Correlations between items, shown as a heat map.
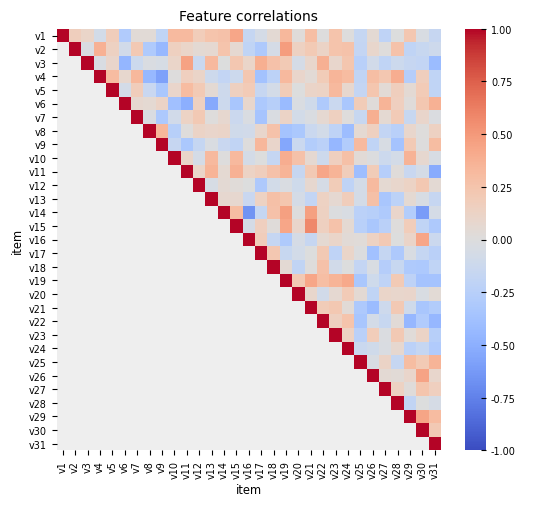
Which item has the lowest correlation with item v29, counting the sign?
v22
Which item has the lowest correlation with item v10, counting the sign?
v6
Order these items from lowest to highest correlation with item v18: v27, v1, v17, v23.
v27, v23, v1, v17
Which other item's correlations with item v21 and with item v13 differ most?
v26
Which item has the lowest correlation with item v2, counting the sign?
v9
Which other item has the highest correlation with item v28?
v4
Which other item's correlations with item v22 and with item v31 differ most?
v11
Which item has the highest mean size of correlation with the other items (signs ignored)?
v19
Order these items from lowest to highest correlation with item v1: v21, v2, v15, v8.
v8, v2, v21, v15
